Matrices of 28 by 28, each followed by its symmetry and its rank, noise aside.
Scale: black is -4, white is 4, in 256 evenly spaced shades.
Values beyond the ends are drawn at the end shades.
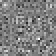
symmetric, rank six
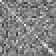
symmetric, rank eight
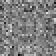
antisymmetric, rank eight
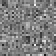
no symmetry, rank six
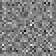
antisymmetric, rank eight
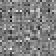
antisymmetric, rank four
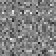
no symmetry, rank six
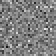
no symmetry, rank six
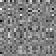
no symmetry, rank four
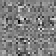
no symmetry, rank four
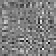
antisymmetric, rank four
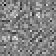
symmetric, rank eight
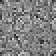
symmetric, rank eight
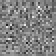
no symmetry, rank eight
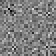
symmetric, rank six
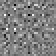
antisymmetric, rank four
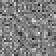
antisymmetric, rank eight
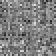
antisymmetric, rank six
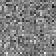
antisymmetric, rank six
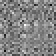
symmetric, rank four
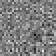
symmetric, rank six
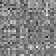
no symmetry, rank six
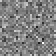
symmetric, rank eight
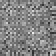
symmetric, rank four
